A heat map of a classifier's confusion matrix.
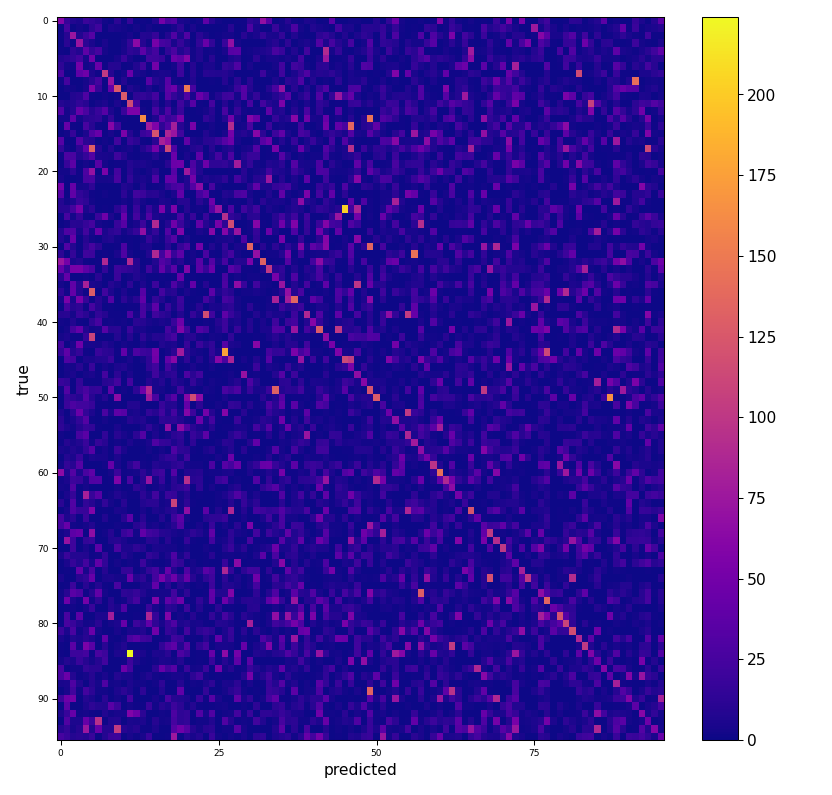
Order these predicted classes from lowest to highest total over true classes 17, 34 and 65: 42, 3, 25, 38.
25, 3, 38, 42
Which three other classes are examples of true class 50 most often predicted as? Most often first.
87, 21, 14
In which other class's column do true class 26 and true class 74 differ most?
68
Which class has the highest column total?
18
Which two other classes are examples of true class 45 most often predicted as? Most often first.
46, 27
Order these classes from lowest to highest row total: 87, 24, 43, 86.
43, 24, 87, 86
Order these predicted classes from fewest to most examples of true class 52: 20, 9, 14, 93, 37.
37, 14, 93, 9, 20
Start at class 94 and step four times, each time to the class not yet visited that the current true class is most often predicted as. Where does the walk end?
42
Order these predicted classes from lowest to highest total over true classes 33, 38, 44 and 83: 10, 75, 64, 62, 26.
64, 10, 75, 62, 26
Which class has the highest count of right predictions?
13
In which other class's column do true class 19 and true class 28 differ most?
85
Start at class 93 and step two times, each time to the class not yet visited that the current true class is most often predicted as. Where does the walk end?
72
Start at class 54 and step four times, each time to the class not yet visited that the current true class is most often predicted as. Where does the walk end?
49
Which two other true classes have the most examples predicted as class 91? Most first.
8, 48
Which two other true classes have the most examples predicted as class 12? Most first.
3, 92
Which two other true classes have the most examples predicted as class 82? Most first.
7, 19
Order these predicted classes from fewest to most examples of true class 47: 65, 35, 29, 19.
19, 65, 35, 29
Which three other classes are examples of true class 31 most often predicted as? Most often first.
56, 15, 17
